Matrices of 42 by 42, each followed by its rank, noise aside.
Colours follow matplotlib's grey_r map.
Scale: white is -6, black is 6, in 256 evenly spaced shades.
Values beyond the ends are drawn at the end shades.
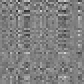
two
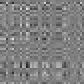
two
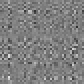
three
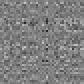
five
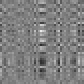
one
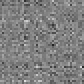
three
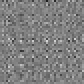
three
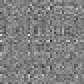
four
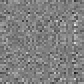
four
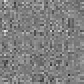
five
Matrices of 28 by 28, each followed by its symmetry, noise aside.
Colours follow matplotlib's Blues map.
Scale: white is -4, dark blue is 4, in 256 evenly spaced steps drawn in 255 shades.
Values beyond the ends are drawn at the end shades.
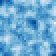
symmetric across the other diagonal.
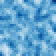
symmetric across the other diagonal.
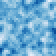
antisymmetric.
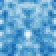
mirrored left to right.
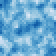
same after a half turn.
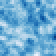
antisymmetric.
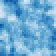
antisymmetric.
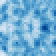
mirrored top to bottom.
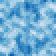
same after a half turn.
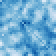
symmetric.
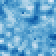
no symmetry.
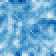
no symmetry.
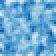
no symmetry.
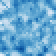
no symmetry.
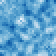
symmetric.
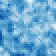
symmetric across the other diagonal.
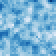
no symmetry.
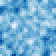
symmetric across the other diagonal.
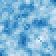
symmetric.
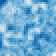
symmetric.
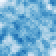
symmetric across the other diagonal.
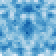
mirrored left to right.
